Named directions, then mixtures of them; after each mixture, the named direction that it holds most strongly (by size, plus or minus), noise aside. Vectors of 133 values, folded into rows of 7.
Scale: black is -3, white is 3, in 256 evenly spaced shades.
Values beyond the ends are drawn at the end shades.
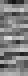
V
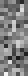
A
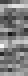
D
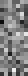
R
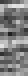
D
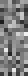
R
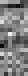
D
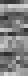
D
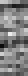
D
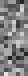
A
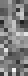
R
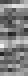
D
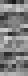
V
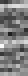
D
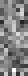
R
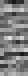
V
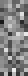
R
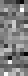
A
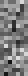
A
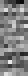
V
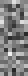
R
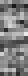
D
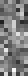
R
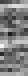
D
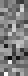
A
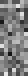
R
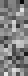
A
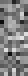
R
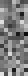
R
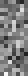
A
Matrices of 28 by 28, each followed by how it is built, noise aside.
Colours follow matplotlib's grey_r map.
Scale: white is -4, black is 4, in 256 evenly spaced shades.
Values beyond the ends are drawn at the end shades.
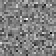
low rank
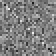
diagonal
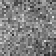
smooth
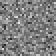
repeating rows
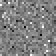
sparse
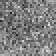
smooth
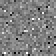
sparse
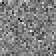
diagonal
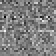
uneven rows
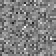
repeating rows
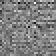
low rank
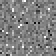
sparse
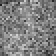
smooth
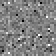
sparse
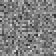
noise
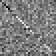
diagonal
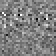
uneven rows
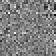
low rank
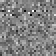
uneven rows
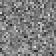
noise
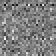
low rank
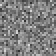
noise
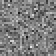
noise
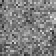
smooth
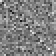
diagonal
